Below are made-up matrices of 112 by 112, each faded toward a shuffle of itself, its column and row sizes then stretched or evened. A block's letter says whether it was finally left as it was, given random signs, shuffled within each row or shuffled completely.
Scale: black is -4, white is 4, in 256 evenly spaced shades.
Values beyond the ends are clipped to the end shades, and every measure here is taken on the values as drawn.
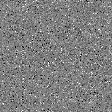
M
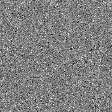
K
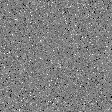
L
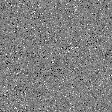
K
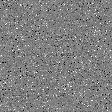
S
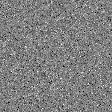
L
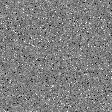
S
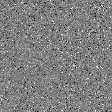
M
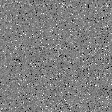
M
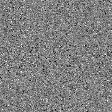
K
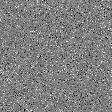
S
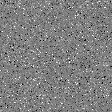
S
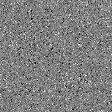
M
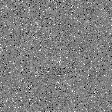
K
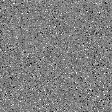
K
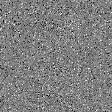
K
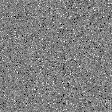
K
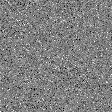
S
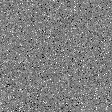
L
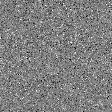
S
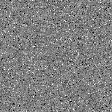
M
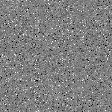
M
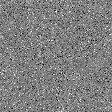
S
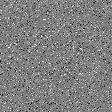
S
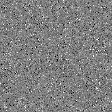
K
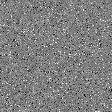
S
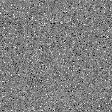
K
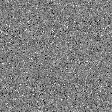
K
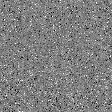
K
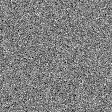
L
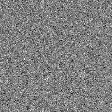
M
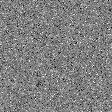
L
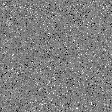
K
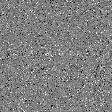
M
